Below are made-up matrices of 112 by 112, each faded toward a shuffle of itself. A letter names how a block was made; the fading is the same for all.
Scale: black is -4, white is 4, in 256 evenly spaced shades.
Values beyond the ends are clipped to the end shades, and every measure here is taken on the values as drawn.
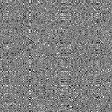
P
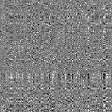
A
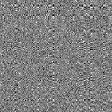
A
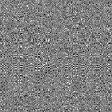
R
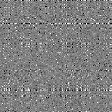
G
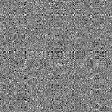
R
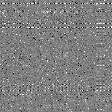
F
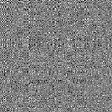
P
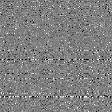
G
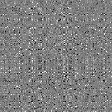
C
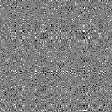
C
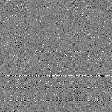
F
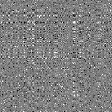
C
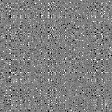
C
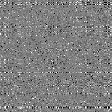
G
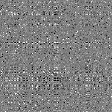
G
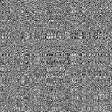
P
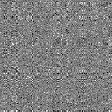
P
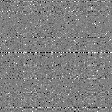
F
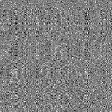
P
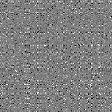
C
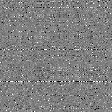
F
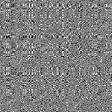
A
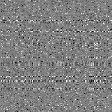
G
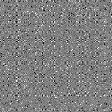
C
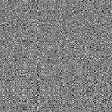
P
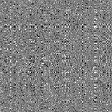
A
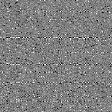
F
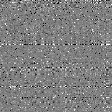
F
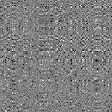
C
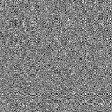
R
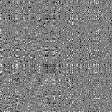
C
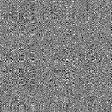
R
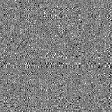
R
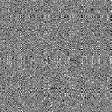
P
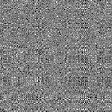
A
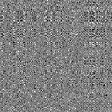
P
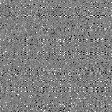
F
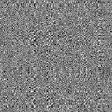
R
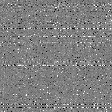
F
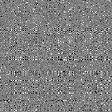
G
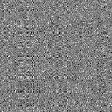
R
